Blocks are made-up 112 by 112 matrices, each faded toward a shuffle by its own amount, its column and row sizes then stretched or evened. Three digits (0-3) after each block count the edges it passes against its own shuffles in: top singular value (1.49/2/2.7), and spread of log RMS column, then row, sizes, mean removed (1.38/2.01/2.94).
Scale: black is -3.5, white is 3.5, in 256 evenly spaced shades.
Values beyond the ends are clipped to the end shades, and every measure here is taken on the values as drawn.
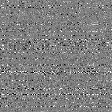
2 0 3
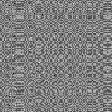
3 0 2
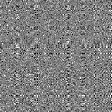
3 2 2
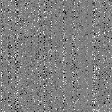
2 3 0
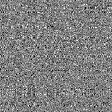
2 0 2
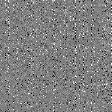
1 3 1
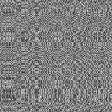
3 1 2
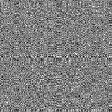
3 1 2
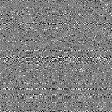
3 0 3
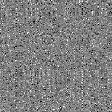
2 1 0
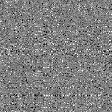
2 0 2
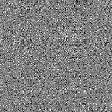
2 1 1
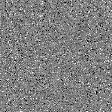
1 1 1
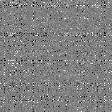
2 2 3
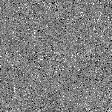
0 1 1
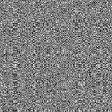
3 2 2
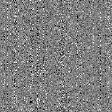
1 3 1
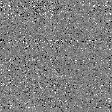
0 2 2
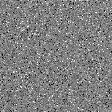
1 0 0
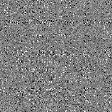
1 2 2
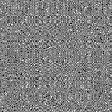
3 0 1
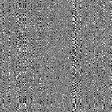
3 3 0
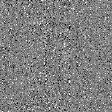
0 2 1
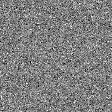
0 0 1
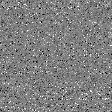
0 0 2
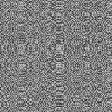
3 2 1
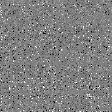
0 2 2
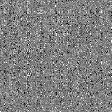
2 2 1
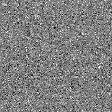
1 2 0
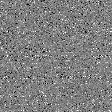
0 0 2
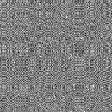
3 1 2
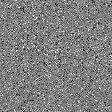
0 1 1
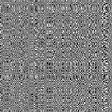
3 3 0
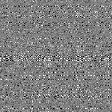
2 1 3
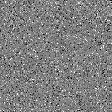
2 0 0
